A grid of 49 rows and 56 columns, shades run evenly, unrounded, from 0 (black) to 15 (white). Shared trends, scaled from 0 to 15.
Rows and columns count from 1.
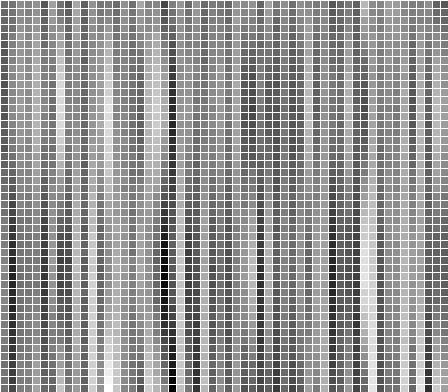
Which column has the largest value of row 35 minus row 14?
46
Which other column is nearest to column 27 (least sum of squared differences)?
48
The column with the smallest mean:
22
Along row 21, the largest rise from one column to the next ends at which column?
23
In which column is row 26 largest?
47
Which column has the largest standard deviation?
21
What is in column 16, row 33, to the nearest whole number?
9
